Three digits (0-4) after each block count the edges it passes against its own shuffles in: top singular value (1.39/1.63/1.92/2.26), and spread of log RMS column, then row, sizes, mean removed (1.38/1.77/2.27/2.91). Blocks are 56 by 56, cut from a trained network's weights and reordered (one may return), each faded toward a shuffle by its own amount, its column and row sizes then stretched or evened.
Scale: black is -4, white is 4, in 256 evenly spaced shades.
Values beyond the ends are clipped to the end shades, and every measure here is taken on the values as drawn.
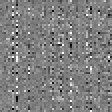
1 4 2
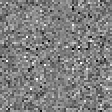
0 2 1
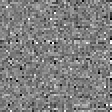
3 2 2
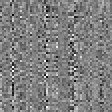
4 4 0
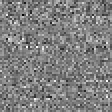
2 0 3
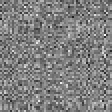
4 3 0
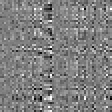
4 4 3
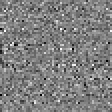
1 0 3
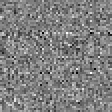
3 1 2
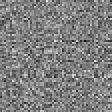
4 1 2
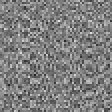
4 1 0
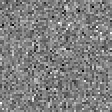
0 1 0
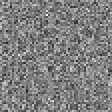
3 0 0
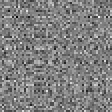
4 0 3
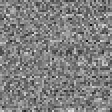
2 0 3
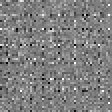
3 3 3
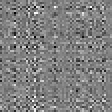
4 4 4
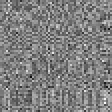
4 3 0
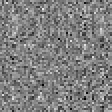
2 2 1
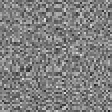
4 2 0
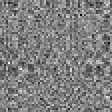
4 0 2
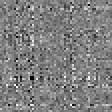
3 3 3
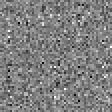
1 2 0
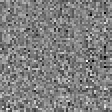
1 3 1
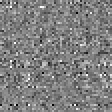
1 1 3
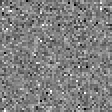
1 1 1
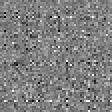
2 2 2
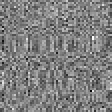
4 2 0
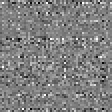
1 2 4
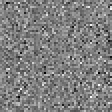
1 2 1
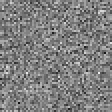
2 1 0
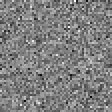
0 0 1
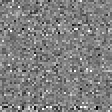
2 1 3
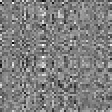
4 4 1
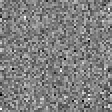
0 3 1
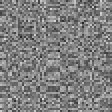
4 0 0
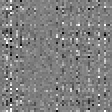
2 4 2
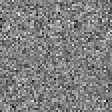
1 0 1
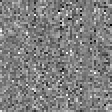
0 3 0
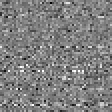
1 0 4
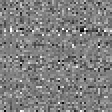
1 3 4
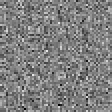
3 3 0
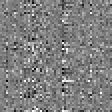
3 4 2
